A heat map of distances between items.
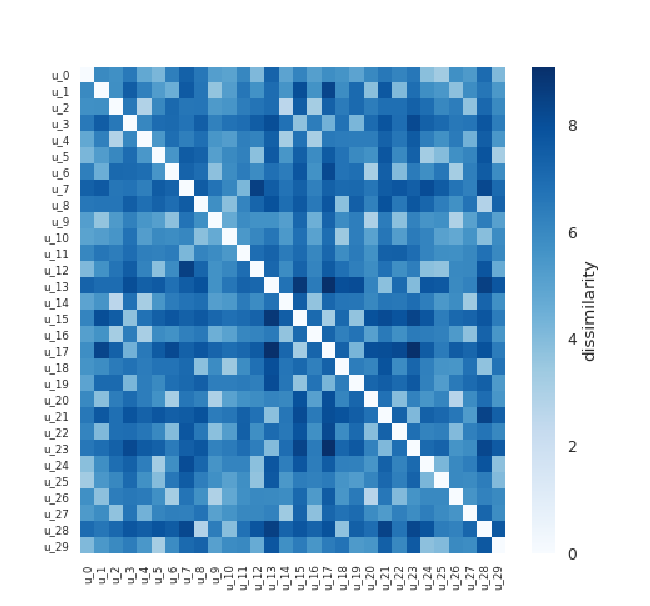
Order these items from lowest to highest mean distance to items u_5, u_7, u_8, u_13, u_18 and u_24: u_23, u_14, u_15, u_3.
u_14, u_23, u_3, u_15
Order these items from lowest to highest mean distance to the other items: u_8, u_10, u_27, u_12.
u_10, u_27, u_12, u_8
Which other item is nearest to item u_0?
u_25
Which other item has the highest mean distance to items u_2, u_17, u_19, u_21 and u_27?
u_28
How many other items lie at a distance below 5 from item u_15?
3
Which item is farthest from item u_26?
u_17
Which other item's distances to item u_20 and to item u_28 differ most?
u_6
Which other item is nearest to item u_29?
u_5
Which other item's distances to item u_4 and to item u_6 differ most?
u_2
